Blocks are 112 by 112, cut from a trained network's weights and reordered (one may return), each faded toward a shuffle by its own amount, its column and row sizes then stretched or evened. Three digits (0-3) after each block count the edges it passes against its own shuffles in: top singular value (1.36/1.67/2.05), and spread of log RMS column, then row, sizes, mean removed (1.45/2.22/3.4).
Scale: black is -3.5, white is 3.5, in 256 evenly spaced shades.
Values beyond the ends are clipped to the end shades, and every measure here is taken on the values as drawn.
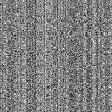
3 0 0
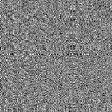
3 1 1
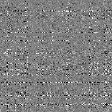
2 2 3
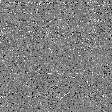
0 0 2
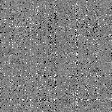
0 2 2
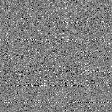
1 1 2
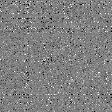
0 1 2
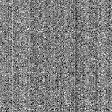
2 0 1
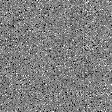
0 0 1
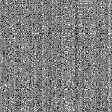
2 0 2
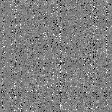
1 2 0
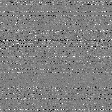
1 0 3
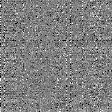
2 2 0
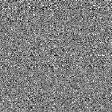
2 1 2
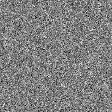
0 1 0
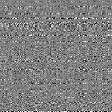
3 1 3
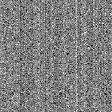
2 1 1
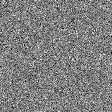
0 0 0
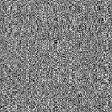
3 2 1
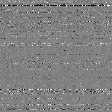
3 0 3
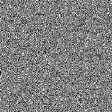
2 2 0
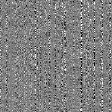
3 3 0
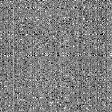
2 0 2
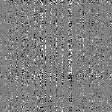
1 3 2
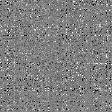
1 2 2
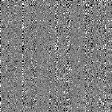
3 3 2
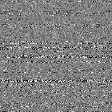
1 0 3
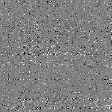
0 2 2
